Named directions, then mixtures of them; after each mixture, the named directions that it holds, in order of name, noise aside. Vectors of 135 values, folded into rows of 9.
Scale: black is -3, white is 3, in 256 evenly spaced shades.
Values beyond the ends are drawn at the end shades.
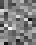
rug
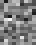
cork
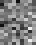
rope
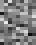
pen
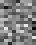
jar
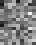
rope.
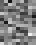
pen.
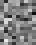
cork.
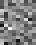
rug.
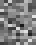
pen, rope.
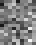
rope.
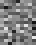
jar.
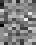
rope, rug.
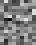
cork.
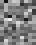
cork.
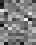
rope, rug.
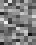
pen.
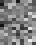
rope.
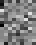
rope, rug.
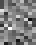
rug.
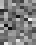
rug.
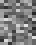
cork, jar.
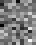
rope.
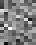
rug.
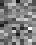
rope.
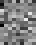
rope, rug.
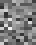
cork, rug.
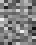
jar, pen.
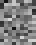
cork, rope.
